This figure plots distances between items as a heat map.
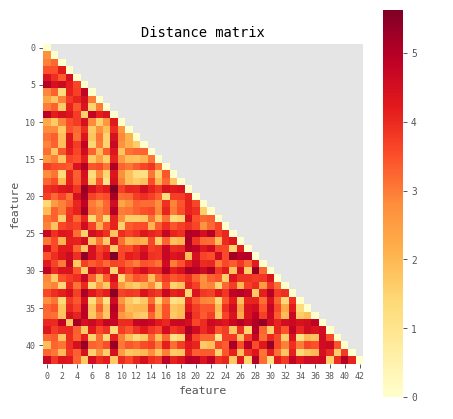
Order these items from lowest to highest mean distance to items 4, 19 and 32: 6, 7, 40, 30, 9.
6, 7, 40, 30, 9
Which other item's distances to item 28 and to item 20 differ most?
16
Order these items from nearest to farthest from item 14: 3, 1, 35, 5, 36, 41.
1, 41, 36, 35, 3, 5
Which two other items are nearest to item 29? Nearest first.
4, 32
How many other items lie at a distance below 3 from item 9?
6
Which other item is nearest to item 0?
21
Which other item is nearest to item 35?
34
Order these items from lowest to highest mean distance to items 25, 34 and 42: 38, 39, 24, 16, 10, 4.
38, 39, 4, 10, 24, 16
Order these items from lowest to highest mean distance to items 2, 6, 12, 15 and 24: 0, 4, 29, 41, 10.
41, 10, 0, 29, 4
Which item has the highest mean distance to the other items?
37
